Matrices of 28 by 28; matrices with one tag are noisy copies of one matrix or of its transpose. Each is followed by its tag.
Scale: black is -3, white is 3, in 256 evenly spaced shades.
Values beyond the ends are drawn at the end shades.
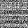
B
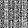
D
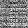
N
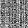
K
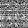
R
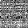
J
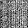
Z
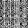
R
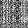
J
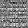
N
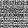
K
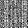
D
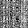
J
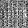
N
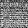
Z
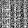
B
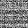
B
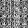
R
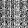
R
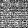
Z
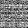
D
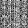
R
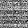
B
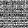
K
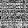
J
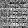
N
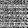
D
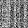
B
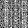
D
